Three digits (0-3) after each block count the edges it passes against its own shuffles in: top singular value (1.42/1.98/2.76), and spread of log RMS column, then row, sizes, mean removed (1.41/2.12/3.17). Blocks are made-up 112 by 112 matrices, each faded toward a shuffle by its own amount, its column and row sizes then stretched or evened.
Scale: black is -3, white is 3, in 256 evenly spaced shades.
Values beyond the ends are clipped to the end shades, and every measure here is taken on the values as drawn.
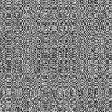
3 2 1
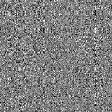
2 2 1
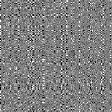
3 3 2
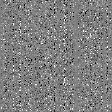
0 3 0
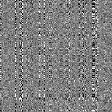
3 3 2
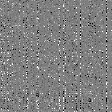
2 3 1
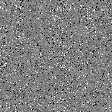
0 1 0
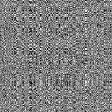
3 3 1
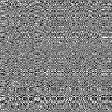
3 0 3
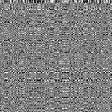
3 0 3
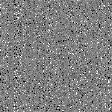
0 2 0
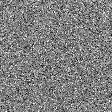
0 0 0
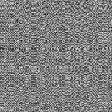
3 0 2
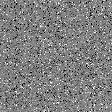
0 1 0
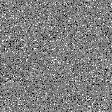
0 0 2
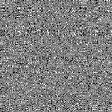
2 0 2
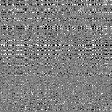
3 1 3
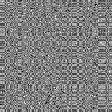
3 1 0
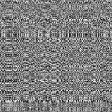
3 1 3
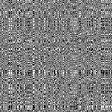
3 3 2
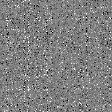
0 2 1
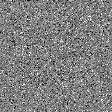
0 1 1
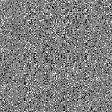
2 2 0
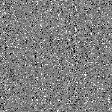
0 2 1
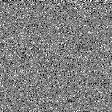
1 0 2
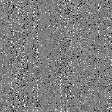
1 3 0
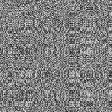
3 1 1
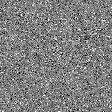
1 0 1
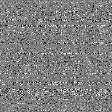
1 1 3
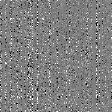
0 3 1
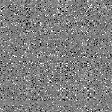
2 1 2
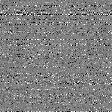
2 0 3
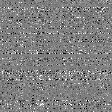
1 1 3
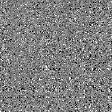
1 2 2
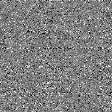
1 1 2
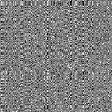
3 3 0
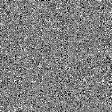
0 2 2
